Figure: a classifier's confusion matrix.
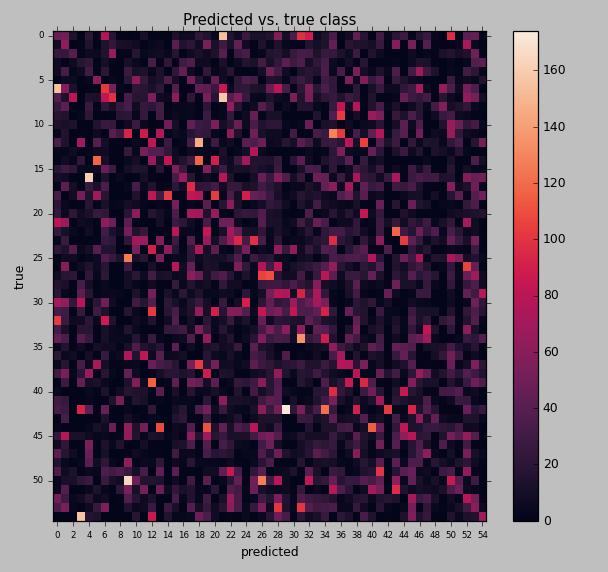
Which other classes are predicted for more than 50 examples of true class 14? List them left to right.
5, 12, 18, 20, 24
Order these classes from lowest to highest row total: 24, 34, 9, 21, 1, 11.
9, 1, 21, 24, 34, 11
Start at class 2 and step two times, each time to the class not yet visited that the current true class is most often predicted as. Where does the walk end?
21
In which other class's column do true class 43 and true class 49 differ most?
41
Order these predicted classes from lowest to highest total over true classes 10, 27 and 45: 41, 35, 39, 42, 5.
42, 5, 39, 41, 35
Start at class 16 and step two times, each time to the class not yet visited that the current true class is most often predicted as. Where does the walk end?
46
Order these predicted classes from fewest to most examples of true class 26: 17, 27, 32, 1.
32, 27, 17, 1
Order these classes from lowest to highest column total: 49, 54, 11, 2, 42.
42, 2, 49, 54, 11
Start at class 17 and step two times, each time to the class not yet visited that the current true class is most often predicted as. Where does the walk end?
18
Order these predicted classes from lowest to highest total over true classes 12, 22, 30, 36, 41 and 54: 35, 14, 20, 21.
20, 14, 21, 35
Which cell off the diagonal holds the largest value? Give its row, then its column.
42, 29
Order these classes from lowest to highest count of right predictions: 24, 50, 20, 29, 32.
32, 24, 20, 29, 50
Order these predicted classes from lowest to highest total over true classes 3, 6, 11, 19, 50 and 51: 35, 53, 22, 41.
53, 22, 41, 35
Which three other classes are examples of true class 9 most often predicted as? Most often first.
36, 40, 41
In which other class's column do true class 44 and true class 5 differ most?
19
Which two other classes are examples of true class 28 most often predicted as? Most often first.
33, 43
